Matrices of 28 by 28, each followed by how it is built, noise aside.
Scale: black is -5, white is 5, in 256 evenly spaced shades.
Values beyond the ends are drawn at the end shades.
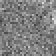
smooth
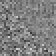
lower triangular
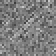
Hankel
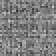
blocks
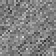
Hankel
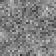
smooth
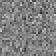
blocks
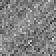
Hankel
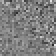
upper triangular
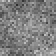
smooth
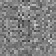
low rank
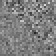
upper triangular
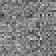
low rank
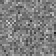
noise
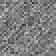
Hankel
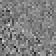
lower triangular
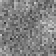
smooth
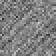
Hankel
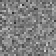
noise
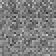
repeating columns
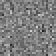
low rank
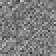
Hankel
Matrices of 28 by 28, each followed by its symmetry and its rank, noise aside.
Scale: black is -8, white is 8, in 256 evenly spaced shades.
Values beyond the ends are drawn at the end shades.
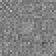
symmetric, rank six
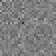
symmetric, rank five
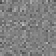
no symmetry, rank five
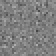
antisymmetric, rank six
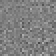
no symmetry, rank seven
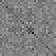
symmetric, rank five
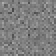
symmetric, rank seven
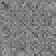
symmetric, rank five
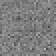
no symmetry, rank six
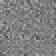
no symmetry, rank seven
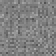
symmetric, rank six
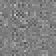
no symmetry, rank six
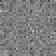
no symmetry, rank five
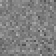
no symmetry, rank seven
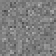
symmetric, rank six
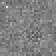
symmetric, rank six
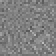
symmetric, rank seven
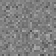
symmetric, rank six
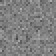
symmetric, rank seven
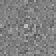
symmetric, rank five
